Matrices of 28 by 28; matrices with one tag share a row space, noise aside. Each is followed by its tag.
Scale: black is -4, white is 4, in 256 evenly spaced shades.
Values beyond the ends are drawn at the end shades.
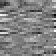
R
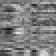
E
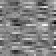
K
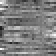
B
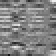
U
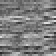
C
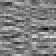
E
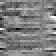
B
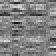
U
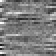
B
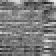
C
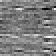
C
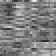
E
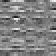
U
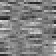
R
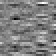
K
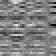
U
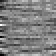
B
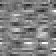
K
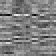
E
